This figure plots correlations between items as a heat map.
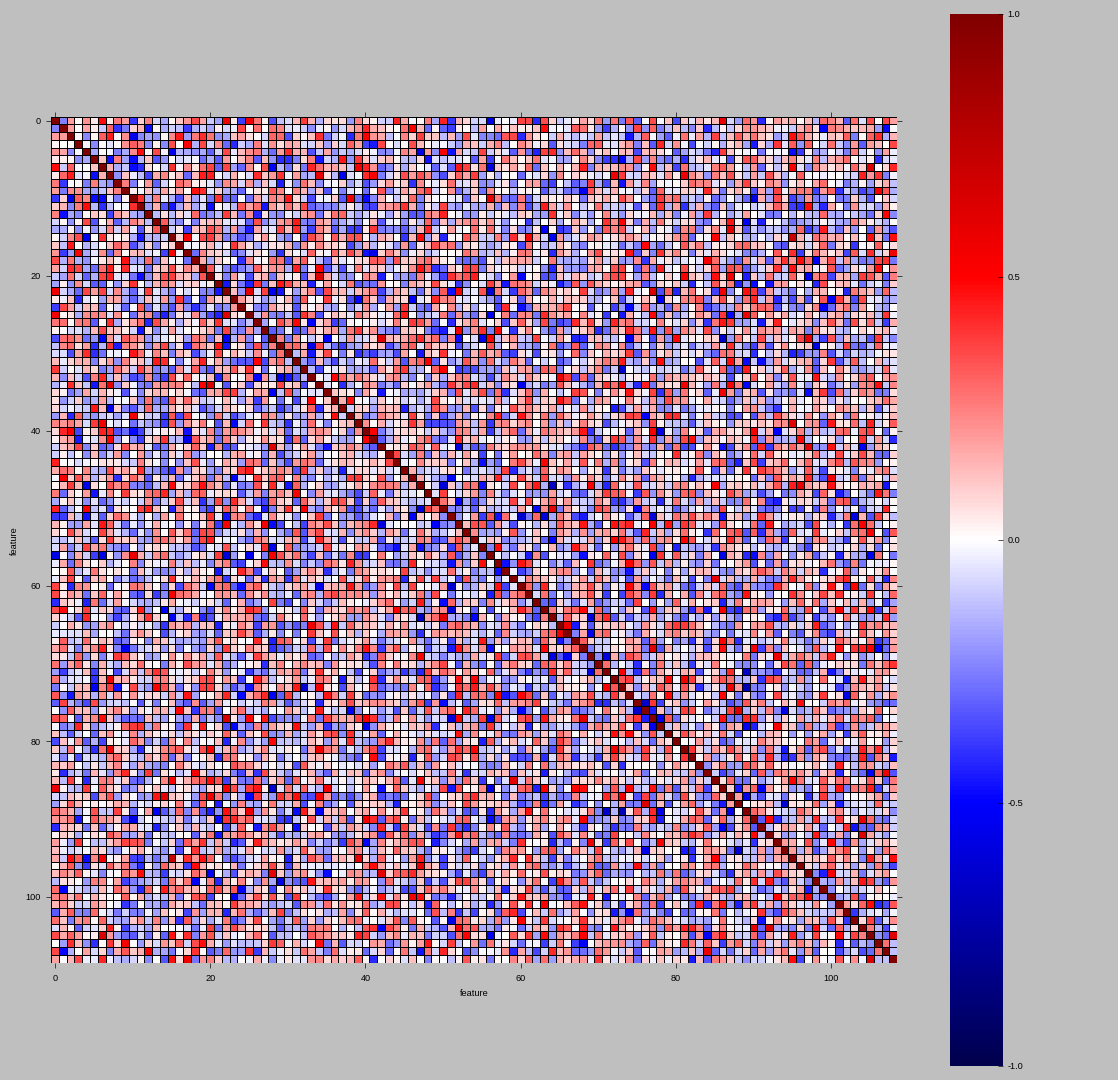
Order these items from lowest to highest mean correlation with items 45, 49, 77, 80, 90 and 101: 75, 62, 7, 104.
62, 7, 75, 104
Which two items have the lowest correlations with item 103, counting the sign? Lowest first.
51, 91
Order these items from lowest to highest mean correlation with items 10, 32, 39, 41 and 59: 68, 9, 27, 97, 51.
51, 27, 9, 68, 97
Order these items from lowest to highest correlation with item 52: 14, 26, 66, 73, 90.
14, 26, 66, 90, 73
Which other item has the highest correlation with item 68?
77
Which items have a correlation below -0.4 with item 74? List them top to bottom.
2, 24, 28, 58, 102
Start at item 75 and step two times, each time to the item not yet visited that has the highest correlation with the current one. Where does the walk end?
47
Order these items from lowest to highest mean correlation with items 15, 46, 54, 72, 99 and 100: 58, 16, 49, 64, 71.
64, 58, 49, 71, 16
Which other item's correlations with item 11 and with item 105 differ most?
6
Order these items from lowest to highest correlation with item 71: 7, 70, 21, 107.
7, 21, 107, 70
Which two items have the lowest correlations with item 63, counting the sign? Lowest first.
51, 14
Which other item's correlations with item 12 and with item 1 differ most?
107
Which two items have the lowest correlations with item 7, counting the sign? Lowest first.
37, 5
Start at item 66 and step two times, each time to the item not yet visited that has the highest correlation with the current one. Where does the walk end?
33
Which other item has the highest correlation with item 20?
34
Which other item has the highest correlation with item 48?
31
